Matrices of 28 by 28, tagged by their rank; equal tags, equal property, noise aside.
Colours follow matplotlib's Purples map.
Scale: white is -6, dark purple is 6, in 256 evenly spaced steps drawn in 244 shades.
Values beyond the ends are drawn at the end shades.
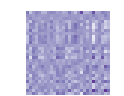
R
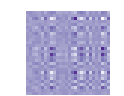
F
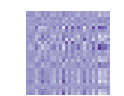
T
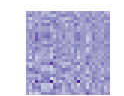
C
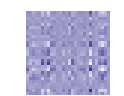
T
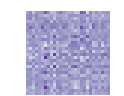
C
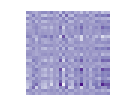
T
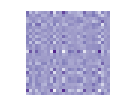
T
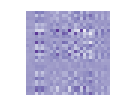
T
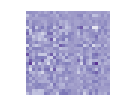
C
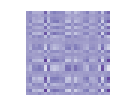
F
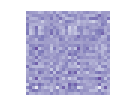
C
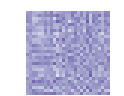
C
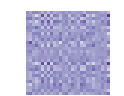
T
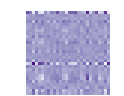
T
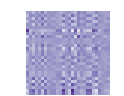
T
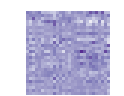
C
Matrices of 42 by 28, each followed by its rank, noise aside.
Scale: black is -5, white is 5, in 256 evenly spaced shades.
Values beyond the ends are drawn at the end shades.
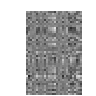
three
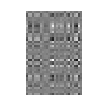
one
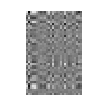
two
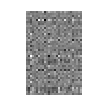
three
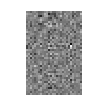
four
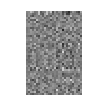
five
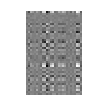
one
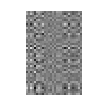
two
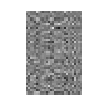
four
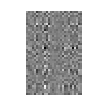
two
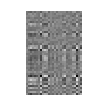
one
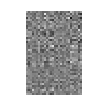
four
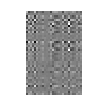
two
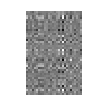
two
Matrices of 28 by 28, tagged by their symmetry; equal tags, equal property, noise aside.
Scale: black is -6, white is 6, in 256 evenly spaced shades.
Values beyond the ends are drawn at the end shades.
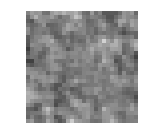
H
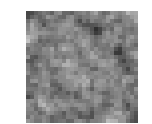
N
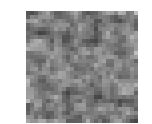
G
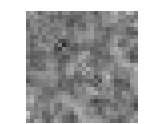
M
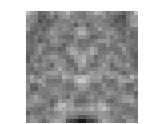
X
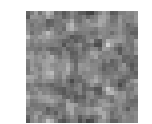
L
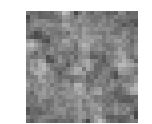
G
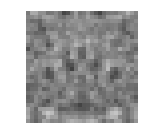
X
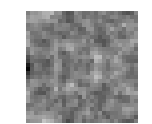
L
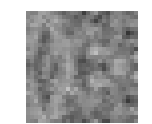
L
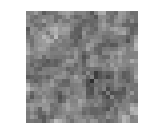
M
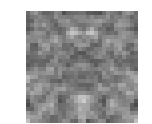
X
